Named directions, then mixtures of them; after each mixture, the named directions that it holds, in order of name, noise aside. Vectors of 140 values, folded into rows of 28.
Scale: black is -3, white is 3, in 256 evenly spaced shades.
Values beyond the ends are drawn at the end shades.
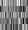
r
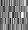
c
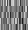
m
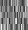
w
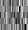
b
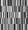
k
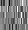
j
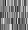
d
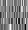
b, d.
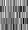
r.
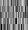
w.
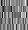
c, k.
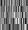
b, j.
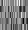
r.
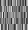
k.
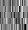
b.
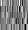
b, j, r.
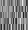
j, w.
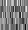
d, m, r.
